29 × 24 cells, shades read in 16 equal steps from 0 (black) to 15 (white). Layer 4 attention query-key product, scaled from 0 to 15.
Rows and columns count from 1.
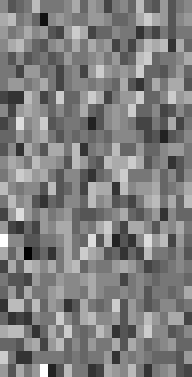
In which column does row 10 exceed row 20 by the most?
4
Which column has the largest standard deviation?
3
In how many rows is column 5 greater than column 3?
13
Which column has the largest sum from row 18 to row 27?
12
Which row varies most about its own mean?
19
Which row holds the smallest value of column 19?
29
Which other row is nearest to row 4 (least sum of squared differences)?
2
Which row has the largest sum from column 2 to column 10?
21
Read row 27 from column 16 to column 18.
5 10 8
